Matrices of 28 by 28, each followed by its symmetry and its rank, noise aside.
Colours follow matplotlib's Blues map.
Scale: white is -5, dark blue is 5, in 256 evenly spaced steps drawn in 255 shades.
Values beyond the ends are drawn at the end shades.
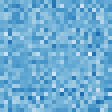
no symmetry, rank six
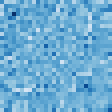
symmetric, rank six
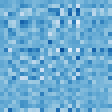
no symmetry, rank three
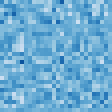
no symmetry, rank four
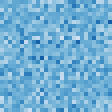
no symmetry, rank six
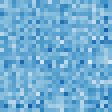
symmetric, rank six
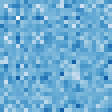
symmetric, rank six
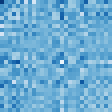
symmetric, rank three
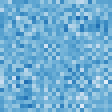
symmetric, rank six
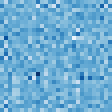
antisymmetric, rank six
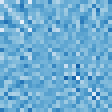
symmetric, rank four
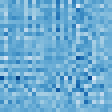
no symmetry, rank four
